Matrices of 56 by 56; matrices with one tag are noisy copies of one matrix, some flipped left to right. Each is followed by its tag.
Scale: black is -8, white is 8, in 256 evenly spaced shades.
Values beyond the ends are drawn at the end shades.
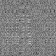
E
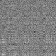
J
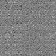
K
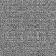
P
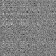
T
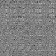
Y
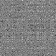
P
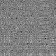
J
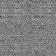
Y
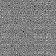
K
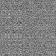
K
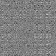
K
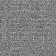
P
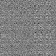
K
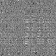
E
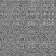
T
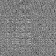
E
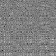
J
